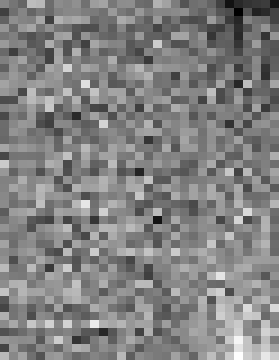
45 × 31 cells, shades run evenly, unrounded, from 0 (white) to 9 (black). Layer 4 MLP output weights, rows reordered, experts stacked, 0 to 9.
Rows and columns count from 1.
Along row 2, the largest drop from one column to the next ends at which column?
28
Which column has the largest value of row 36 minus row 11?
10
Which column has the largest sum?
18
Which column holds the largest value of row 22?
16
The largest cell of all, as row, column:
2, 27
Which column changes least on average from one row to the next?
23
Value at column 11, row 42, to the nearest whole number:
6
